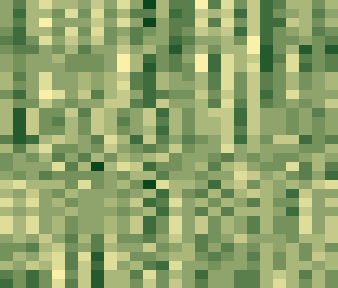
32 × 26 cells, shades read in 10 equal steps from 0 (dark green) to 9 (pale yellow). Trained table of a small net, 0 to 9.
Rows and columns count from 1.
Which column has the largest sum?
18
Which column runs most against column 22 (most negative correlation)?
16
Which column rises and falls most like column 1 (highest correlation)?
3
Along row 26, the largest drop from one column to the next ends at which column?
12
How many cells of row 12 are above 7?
1
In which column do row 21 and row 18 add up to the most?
13
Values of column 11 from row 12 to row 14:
3 5 5
